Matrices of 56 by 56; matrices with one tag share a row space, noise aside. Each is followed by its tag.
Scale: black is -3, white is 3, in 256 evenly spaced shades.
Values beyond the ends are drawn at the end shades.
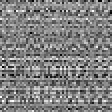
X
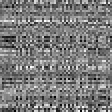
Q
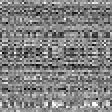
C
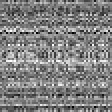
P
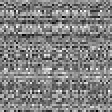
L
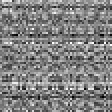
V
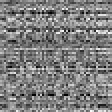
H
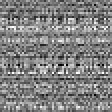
P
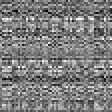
V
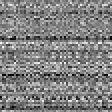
X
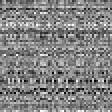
P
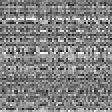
P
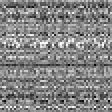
P
